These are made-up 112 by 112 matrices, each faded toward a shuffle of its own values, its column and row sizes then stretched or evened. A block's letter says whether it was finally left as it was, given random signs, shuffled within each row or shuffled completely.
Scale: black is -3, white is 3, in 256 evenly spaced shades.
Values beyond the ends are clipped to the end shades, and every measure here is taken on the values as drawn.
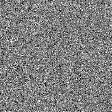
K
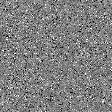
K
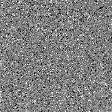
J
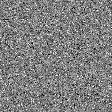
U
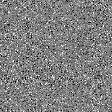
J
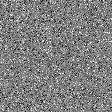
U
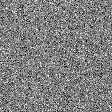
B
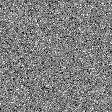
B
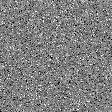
B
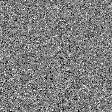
K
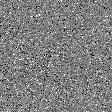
B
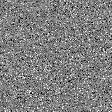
U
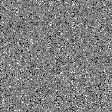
J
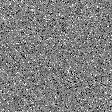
B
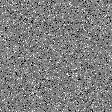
B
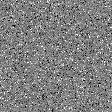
B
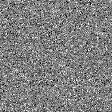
U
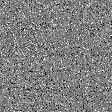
U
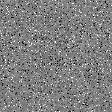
K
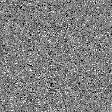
J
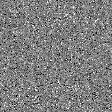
K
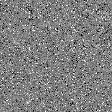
J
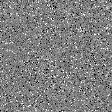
K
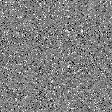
J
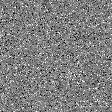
U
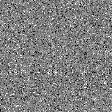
J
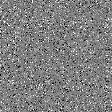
J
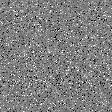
U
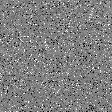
U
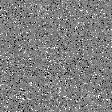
J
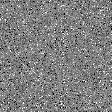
J
